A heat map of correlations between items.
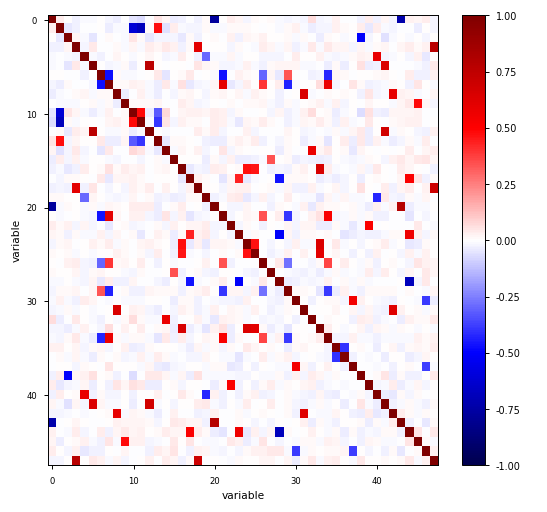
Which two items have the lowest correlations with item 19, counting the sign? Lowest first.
40, 4
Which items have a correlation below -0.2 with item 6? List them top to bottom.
7, 21, 26, 34
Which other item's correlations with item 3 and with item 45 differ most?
47
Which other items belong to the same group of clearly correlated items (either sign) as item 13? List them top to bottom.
1, 10, 11
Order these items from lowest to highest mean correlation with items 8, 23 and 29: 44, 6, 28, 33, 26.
28, 26, 33, 6, 44
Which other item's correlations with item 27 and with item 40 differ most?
4
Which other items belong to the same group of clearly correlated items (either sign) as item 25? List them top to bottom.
16, 24, 33
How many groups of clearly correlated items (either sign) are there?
16
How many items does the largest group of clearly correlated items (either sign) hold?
6
